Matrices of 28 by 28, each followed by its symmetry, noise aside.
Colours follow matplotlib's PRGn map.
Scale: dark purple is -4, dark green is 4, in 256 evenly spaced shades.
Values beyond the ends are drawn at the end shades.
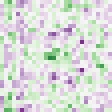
mirrored top to bottom.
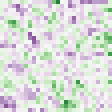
no symmetry.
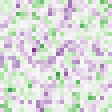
same after a half turn.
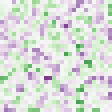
antisymmetric.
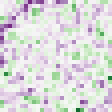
symmetric.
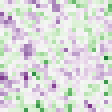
no symmetry.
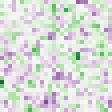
antisymmetric.
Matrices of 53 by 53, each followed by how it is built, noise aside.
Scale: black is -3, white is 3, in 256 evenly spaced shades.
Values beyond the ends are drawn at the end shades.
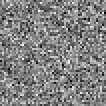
repeating rows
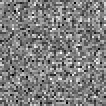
blocks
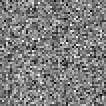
repeating rows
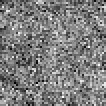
smooth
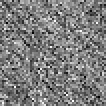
Toeplitz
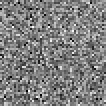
repeating columns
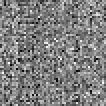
blocks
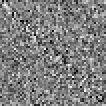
banded
